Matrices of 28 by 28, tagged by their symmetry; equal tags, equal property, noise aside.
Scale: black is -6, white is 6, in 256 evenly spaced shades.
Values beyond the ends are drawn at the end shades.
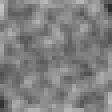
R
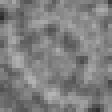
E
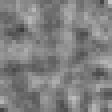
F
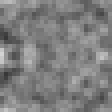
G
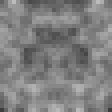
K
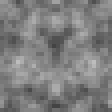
K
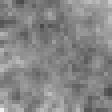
E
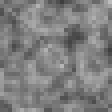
E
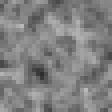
E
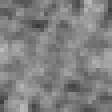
R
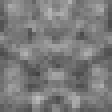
K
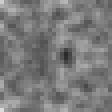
G
